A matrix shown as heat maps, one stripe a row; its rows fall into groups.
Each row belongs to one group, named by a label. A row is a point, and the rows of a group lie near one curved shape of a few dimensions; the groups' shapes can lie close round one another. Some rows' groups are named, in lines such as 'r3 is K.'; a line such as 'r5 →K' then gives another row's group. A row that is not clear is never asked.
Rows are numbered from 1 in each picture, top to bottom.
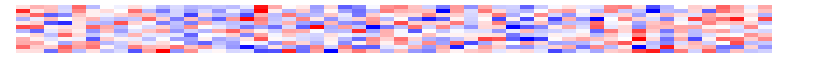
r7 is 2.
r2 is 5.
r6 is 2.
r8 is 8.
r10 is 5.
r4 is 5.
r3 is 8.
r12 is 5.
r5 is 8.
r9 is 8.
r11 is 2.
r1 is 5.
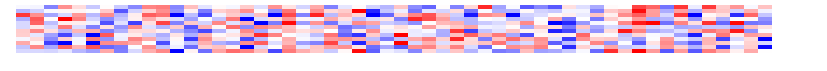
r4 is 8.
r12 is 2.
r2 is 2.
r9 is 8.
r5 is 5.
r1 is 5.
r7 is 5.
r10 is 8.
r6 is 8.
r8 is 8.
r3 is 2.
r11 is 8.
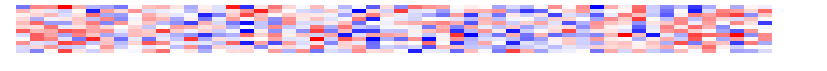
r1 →8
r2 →8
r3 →5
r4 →2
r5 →8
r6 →2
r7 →2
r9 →2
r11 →2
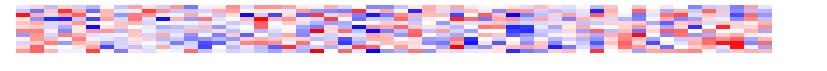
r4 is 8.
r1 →8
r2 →2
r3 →2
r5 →5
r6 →8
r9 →5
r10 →5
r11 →5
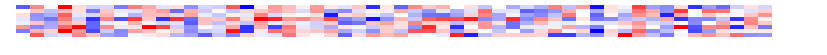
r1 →8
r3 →5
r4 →8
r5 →8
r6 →2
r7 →8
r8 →5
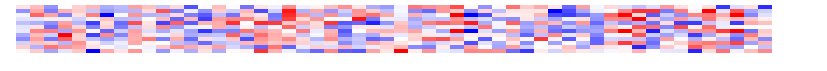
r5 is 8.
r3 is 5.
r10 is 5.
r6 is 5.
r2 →5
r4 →2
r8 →8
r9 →8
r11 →2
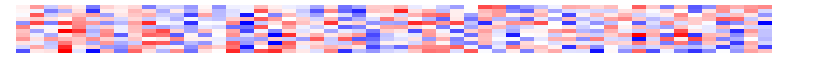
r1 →8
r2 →8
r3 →8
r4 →5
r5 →8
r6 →5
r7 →2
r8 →2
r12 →8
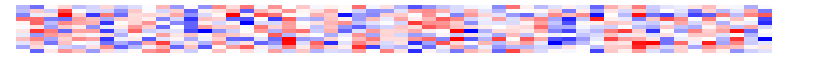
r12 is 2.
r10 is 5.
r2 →8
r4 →8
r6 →8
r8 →2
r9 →5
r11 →2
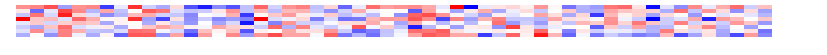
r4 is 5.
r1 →5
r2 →2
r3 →8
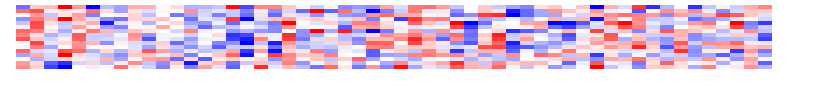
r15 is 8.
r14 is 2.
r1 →8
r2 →2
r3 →8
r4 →8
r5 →5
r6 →5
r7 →2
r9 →5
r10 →8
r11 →8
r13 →8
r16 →8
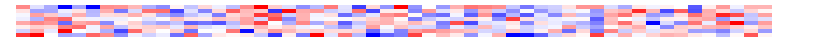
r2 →2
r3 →5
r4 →2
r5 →5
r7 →8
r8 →2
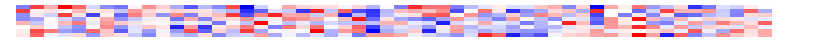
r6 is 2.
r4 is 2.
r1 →8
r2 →2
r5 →5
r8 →8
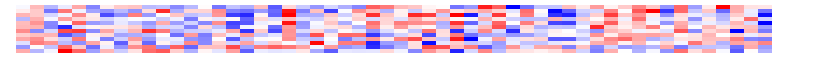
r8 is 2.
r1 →8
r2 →5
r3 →5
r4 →8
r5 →5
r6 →8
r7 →2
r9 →5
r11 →8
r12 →2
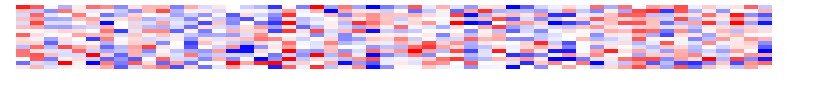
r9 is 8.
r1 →2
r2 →5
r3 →5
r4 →8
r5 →5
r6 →8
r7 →2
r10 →8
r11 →8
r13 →2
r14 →5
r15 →8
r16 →2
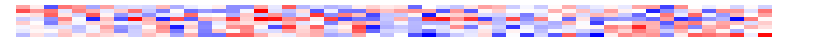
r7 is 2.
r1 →5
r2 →5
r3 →2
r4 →8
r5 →5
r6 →2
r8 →5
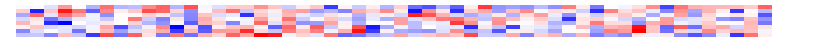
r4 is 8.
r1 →5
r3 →8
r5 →8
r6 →2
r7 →2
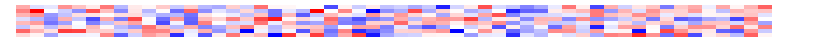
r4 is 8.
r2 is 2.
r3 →8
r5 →8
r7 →2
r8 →2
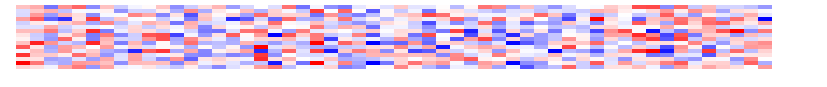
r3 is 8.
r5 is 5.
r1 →5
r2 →2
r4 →8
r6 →2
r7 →5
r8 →2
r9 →5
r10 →2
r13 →5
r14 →8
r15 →2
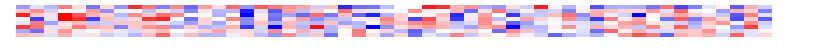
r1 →8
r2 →8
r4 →2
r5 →8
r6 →2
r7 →2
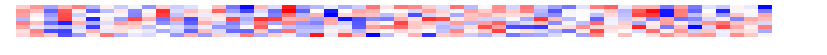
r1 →5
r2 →5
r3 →5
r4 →8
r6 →8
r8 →2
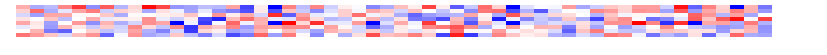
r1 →2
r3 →2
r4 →5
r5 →2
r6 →8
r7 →8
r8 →5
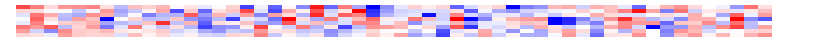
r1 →2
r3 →2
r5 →5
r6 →5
